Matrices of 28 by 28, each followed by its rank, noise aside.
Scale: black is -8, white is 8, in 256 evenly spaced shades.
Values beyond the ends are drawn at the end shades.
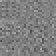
six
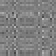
two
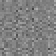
four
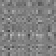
three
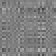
two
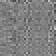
three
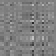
two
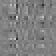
two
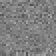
six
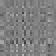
two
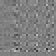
two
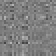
three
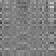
two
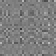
three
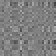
two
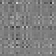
two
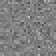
six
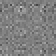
four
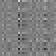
two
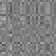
three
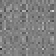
three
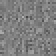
six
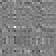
three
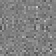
six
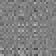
three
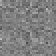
four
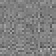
four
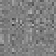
four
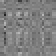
two
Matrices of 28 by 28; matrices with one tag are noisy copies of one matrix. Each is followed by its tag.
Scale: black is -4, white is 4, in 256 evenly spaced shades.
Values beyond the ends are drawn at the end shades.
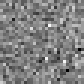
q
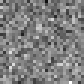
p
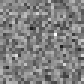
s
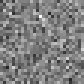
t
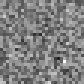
q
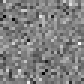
t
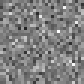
t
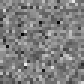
t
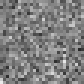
q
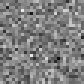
q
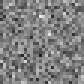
t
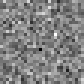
s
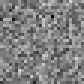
t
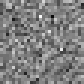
t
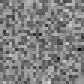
q
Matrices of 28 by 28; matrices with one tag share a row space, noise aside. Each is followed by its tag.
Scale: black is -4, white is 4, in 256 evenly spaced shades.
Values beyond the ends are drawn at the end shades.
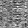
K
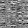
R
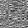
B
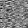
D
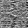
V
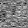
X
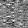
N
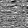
V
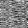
B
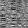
R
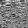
X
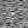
N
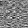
D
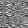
D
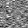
D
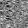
D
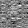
R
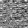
K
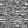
K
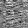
N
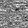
K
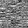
R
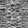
R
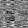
N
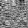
X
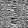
V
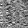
D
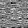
R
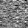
K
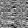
V
